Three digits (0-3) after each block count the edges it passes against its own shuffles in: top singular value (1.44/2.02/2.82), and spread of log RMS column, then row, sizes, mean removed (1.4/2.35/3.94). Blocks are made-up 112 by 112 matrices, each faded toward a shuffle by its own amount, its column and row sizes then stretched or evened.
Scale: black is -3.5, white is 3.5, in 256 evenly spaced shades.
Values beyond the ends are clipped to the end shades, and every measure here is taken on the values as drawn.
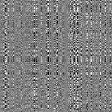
3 3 1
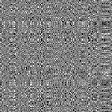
3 2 1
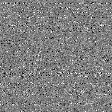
0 0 2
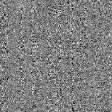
0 2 0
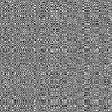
3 2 2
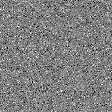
1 0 1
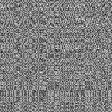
3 0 0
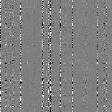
3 3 1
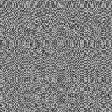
3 1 0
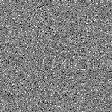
2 0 0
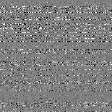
1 1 3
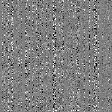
1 3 1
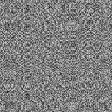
3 1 0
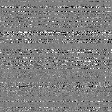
1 1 3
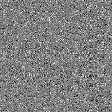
2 1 0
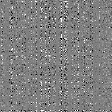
1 3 2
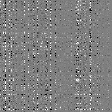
2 3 2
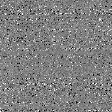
0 1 2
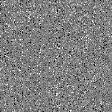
1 2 0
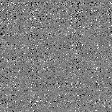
0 1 2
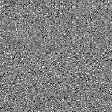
2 0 1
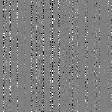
2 3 1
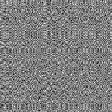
3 0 0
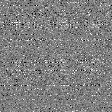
1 0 2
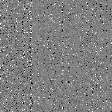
0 2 0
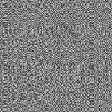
3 2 0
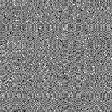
3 0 0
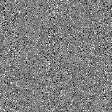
0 2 0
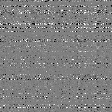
2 1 3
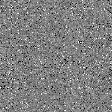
1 1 1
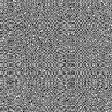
3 0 1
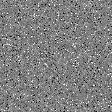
0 1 0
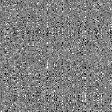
2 2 1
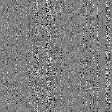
0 3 1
